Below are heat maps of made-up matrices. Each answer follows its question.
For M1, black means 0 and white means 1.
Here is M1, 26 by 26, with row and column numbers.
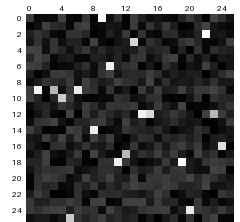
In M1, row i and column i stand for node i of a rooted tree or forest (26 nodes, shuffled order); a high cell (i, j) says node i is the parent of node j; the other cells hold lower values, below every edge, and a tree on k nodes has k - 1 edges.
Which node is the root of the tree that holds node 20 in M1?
16
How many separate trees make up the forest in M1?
8
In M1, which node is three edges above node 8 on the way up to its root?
17
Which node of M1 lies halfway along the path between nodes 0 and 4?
6
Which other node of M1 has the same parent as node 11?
19
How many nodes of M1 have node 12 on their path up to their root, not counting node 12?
4
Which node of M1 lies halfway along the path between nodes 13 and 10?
9
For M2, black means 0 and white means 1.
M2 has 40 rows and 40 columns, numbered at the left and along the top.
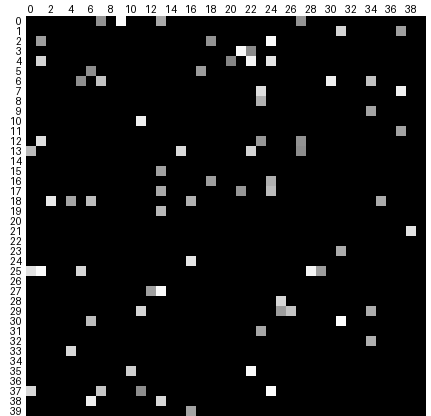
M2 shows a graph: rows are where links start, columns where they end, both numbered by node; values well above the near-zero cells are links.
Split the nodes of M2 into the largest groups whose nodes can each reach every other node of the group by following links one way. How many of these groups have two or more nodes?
3
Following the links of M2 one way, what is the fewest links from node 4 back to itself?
4
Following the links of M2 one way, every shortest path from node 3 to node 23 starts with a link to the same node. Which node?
node 21
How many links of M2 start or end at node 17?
4
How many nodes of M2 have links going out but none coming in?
6
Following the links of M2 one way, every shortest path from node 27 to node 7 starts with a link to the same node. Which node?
node 13
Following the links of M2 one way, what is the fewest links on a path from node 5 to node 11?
4
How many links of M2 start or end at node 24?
6
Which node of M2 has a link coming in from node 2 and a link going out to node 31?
node 1
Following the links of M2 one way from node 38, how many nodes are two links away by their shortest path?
8
